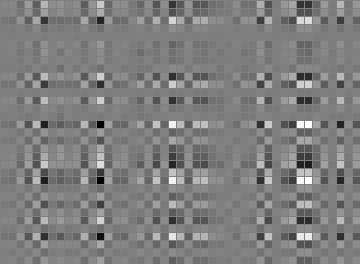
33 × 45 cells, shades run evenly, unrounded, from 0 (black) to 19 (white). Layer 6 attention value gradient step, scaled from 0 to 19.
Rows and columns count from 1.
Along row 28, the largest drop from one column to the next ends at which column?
38
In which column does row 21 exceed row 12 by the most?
13
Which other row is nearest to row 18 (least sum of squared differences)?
26
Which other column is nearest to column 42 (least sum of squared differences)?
17
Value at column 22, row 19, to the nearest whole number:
6
